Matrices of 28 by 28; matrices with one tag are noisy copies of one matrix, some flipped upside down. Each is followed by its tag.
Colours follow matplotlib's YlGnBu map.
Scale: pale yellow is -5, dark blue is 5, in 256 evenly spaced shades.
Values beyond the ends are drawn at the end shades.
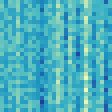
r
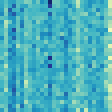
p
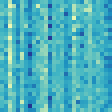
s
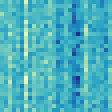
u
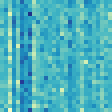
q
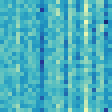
r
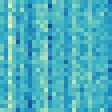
s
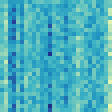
p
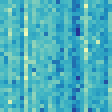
u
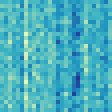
u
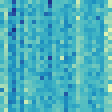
p
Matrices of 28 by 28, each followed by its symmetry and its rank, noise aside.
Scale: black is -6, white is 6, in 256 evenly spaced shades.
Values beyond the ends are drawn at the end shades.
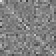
symmetric, rank seven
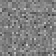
antisymmetric, rank six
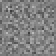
symmetric, rank five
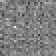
no symmetry, rank six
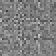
antisymmetric, rank six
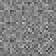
symmetric, rank six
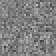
no symmetry, rank seven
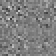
antisymmetric, rank six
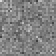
symmetric, rank five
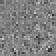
symmetric, rank seven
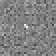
symmetric, rank six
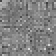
symmetric, rank six
